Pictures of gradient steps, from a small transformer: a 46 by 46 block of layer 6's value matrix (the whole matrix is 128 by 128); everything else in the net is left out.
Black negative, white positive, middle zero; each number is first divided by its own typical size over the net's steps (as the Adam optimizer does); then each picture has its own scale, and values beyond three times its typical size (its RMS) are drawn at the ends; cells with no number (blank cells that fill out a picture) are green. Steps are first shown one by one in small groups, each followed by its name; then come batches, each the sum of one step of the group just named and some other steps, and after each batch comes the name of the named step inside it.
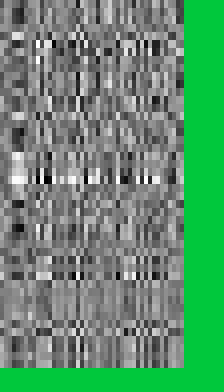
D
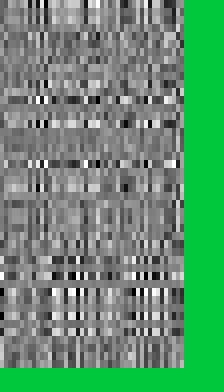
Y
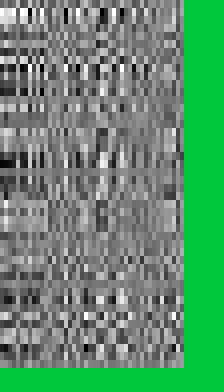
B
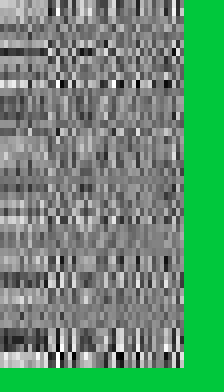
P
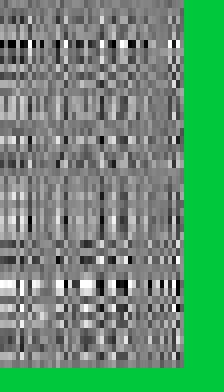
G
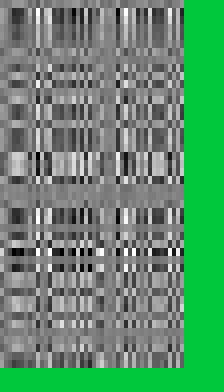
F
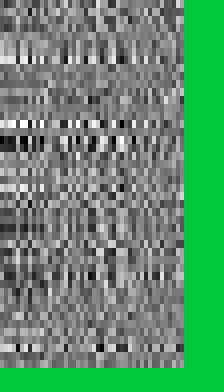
Y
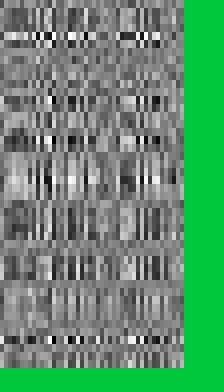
D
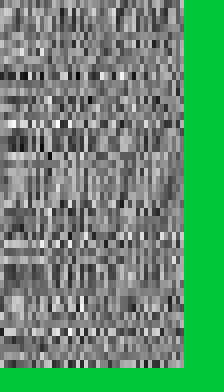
D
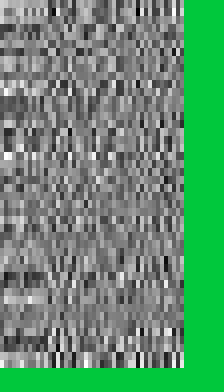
P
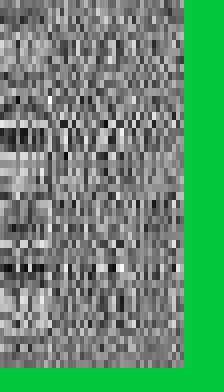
D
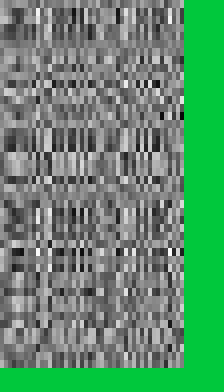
F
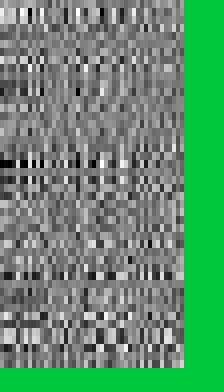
B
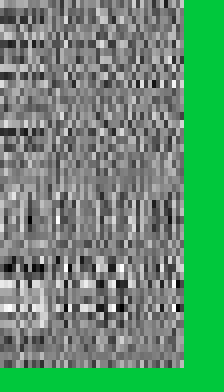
G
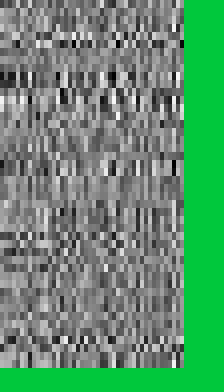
B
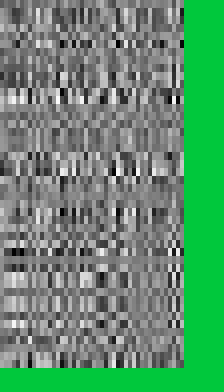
F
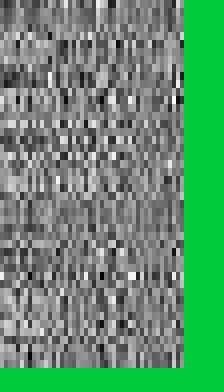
Y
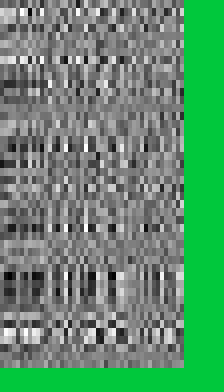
B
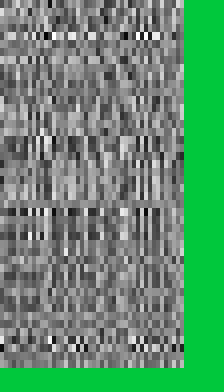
B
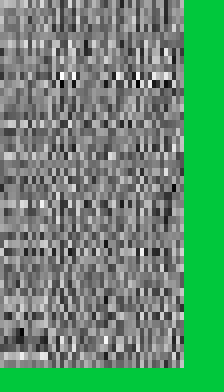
P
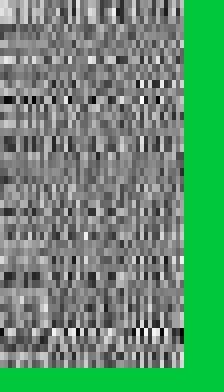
P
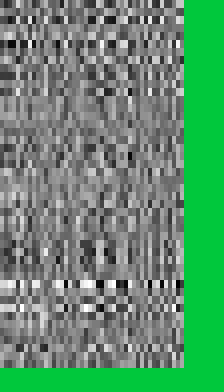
G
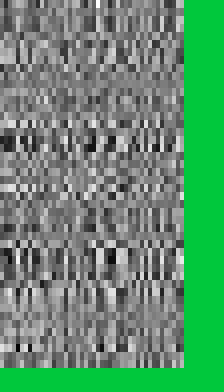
Y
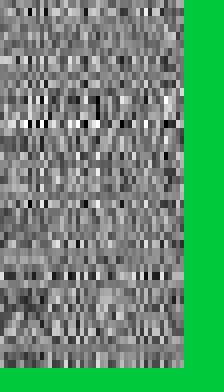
Y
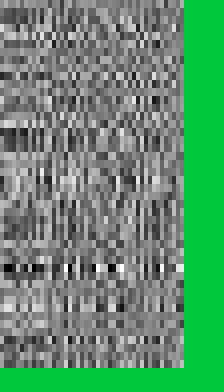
D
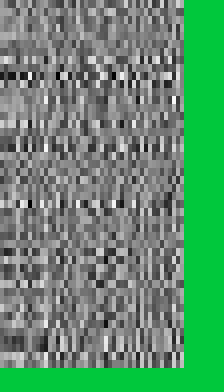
P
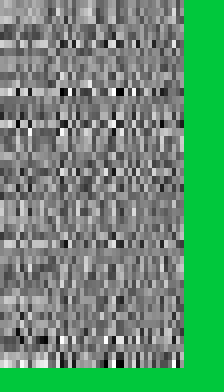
P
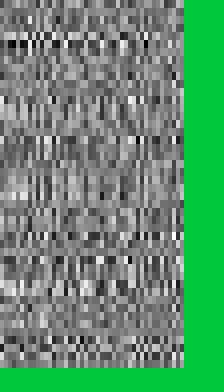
G
